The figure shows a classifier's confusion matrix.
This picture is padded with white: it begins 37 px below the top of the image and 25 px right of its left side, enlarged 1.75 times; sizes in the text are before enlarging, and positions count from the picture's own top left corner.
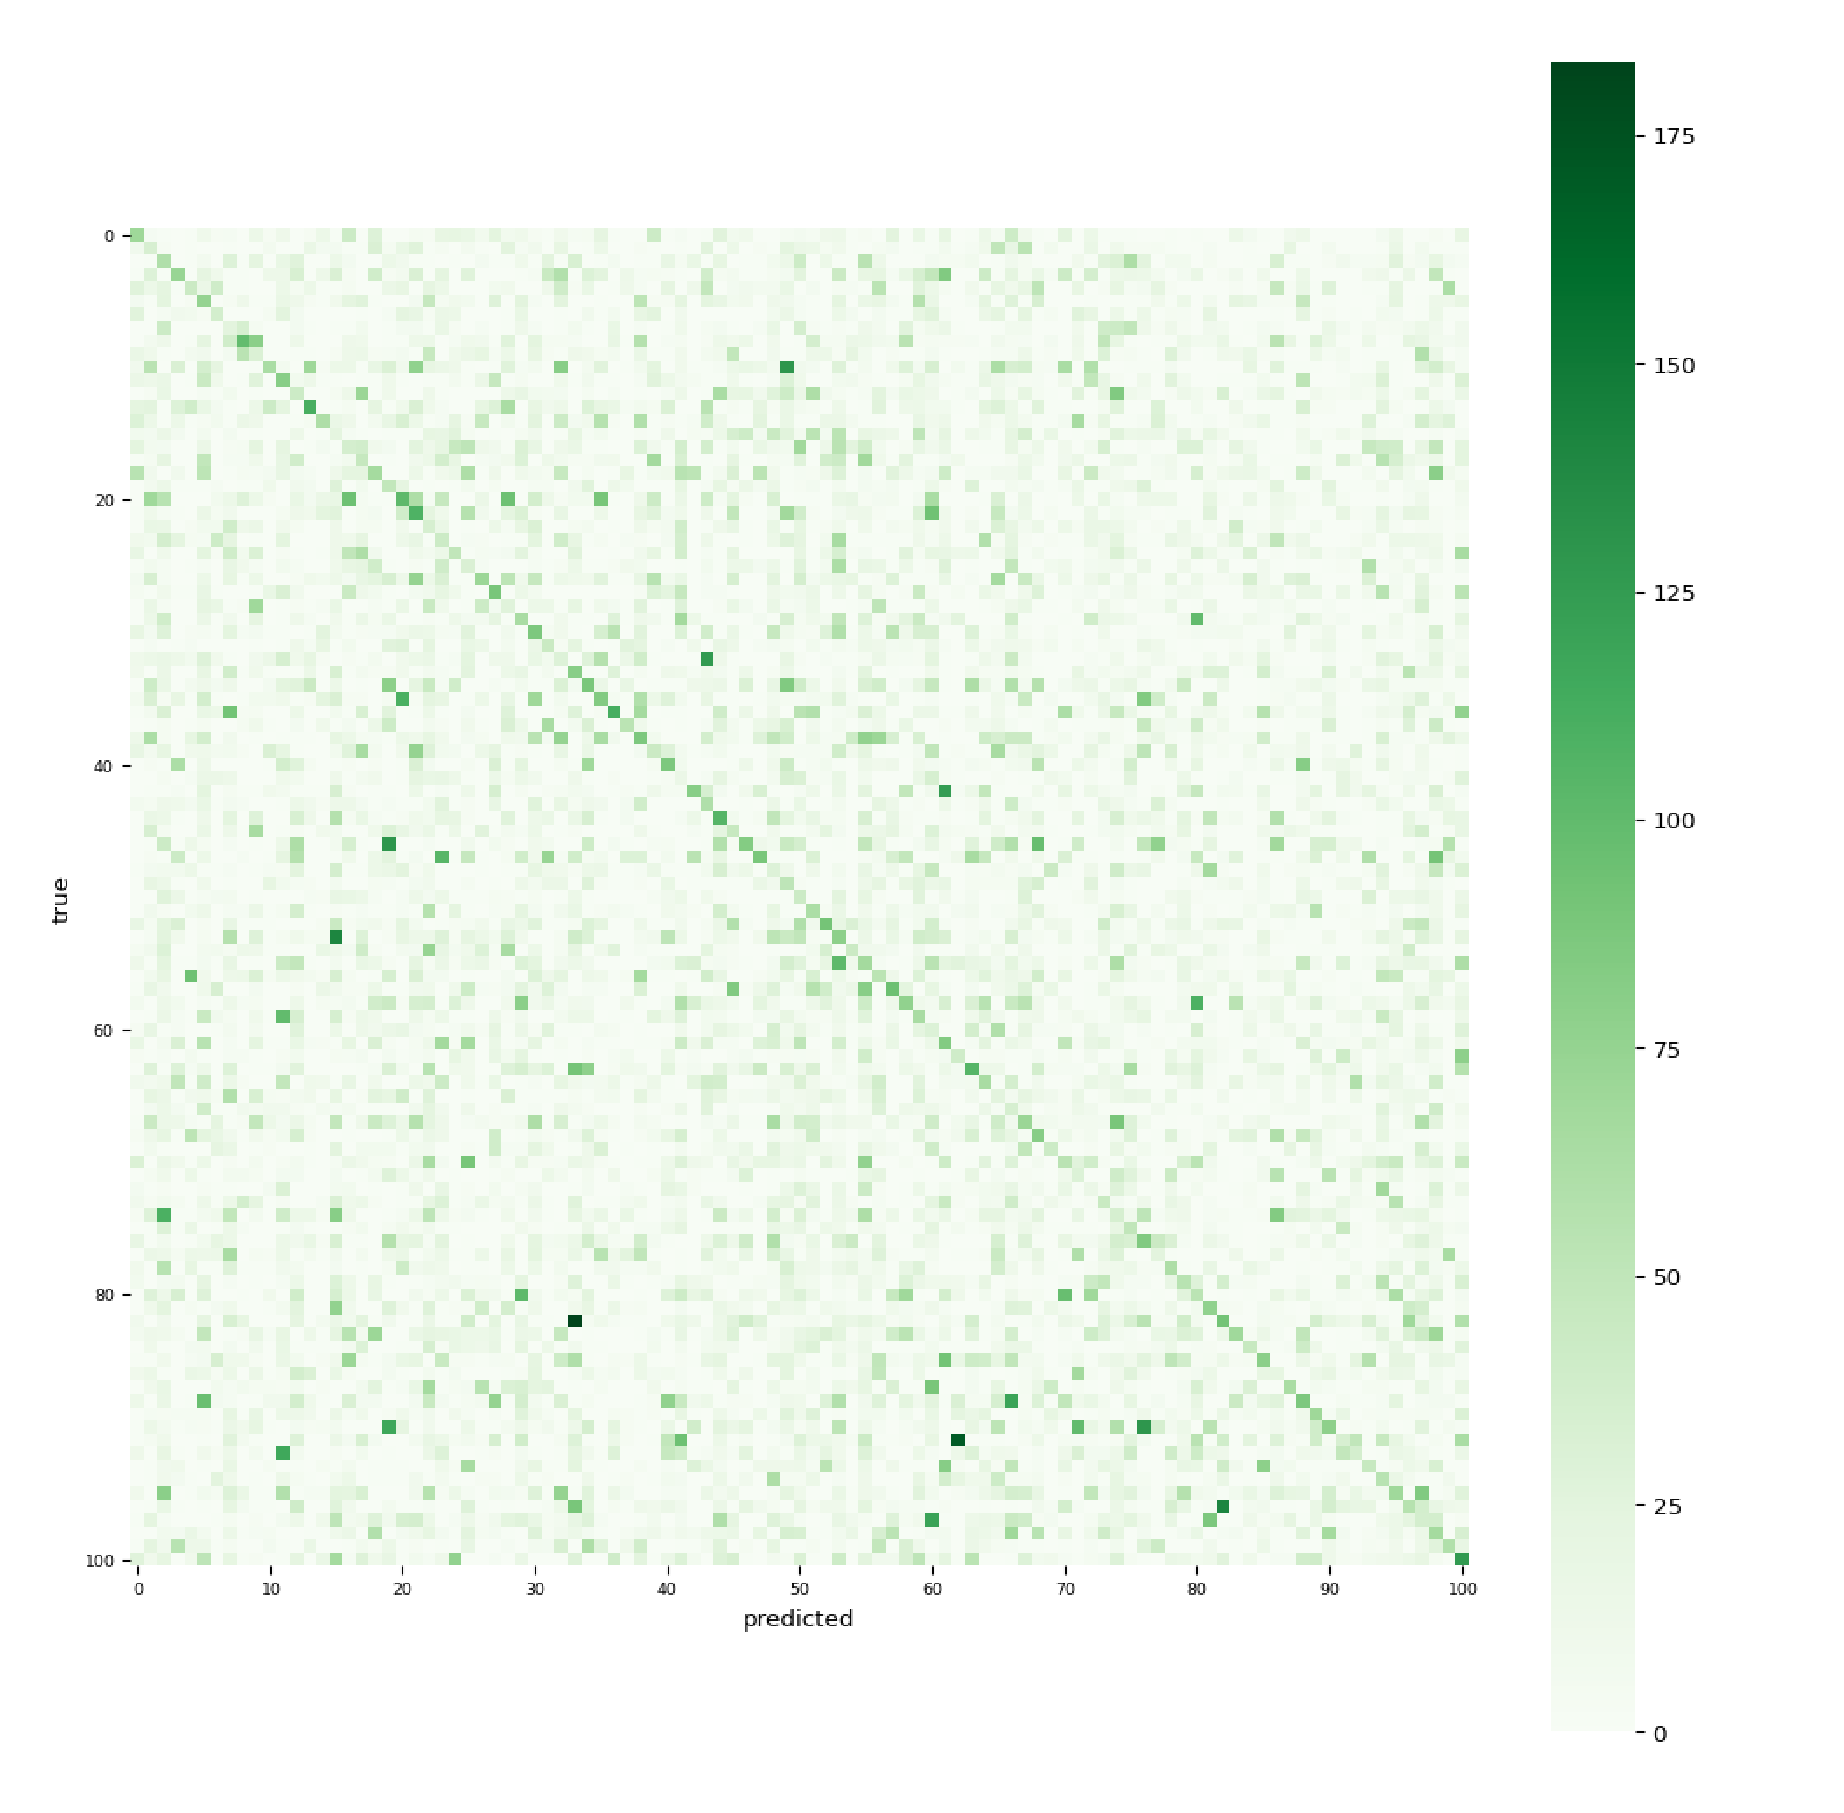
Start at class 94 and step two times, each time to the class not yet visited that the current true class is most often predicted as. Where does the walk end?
81
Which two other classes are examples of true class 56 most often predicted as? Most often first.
4, 38
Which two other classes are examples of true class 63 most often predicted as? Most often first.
33, 34
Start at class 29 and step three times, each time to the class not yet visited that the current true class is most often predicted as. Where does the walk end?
25
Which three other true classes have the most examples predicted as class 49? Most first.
10, 34, 21
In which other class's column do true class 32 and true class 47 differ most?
43
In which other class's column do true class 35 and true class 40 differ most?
20
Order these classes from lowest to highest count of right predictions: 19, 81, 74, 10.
74, 19, 10, 81
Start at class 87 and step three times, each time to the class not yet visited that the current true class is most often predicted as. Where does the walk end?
7
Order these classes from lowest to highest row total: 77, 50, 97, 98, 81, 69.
50, 69, 81, 77, 98, 97
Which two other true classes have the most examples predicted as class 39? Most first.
17, 26
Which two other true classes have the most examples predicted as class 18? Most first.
83, 98
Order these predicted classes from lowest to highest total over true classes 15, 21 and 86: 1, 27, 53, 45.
27, 1, 53, 45
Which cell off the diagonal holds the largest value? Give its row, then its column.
82, 33
